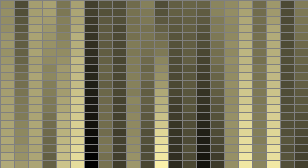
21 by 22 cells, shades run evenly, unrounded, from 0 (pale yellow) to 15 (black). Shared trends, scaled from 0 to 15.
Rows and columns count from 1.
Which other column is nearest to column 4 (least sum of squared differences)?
17
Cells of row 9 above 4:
19
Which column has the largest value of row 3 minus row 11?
12
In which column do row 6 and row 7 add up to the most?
7
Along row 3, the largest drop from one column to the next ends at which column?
3
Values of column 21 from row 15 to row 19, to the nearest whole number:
10 10 10 10 10
